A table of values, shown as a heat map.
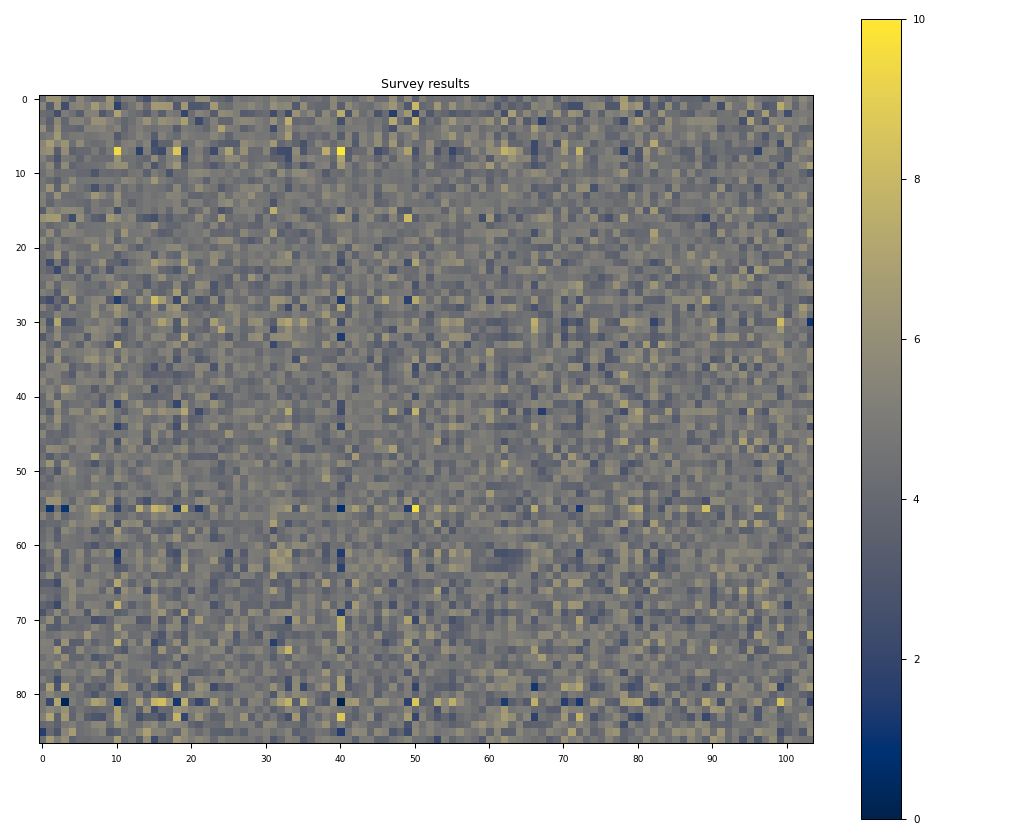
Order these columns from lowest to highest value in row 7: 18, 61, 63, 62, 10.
61, 63, 62, 18, 10
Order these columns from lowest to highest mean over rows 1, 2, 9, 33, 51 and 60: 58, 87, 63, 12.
87, 12, 58, 63
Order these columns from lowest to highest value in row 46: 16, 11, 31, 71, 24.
16, 24, 71, 11, 31
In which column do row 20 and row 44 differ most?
10
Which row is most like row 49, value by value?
12
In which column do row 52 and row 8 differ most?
40
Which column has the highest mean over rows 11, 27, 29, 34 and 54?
15
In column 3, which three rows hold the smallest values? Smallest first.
81, 55, 1
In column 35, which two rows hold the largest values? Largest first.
81, 30
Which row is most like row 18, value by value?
64
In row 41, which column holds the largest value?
78
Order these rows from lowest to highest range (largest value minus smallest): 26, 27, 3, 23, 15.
26, 23, 15, 3, 27
